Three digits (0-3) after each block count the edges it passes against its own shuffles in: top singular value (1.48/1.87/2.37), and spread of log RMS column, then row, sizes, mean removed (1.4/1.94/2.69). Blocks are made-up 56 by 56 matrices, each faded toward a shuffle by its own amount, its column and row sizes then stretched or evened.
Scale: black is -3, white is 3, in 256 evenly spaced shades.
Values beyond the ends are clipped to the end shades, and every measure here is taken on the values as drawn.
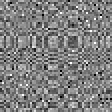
3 0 0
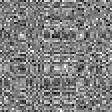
3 0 2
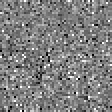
0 0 2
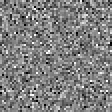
0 0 1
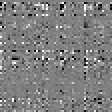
2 3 3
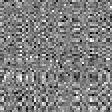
3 2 1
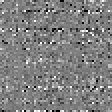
1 2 3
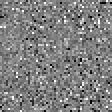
0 1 1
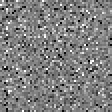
1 1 0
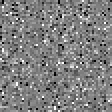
1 1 0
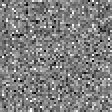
1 1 0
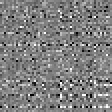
2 2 3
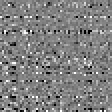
2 2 3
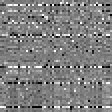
3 0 3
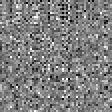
2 2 1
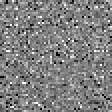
1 0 1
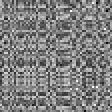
3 0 2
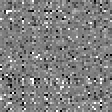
2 2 2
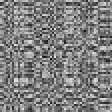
3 1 1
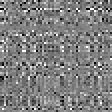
3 2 3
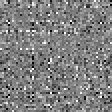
1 1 2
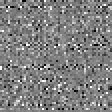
2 0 3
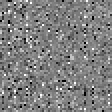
0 2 0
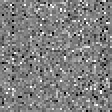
0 1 0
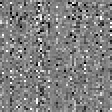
0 3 1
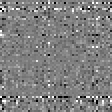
2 2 3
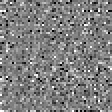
1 1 2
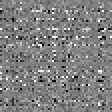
0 2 3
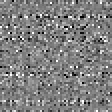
1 0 3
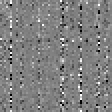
1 3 0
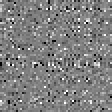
2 1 2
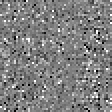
0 2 0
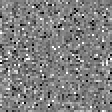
0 1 0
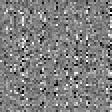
1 3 1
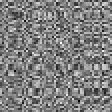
3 2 0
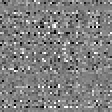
1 2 3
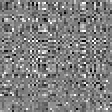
3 1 2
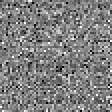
2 0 0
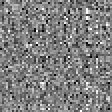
2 2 1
